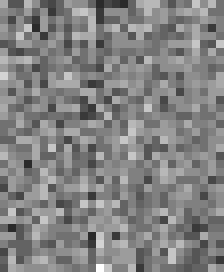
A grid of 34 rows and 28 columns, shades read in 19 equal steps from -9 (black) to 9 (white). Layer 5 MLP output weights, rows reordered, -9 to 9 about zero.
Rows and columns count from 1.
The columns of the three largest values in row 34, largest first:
13, 14, 17
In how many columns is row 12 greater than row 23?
13
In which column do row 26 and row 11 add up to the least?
6
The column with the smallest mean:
12
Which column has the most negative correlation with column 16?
25
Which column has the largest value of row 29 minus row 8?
16
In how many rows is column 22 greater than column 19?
18
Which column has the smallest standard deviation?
20
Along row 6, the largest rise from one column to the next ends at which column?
28
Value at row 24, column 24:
3
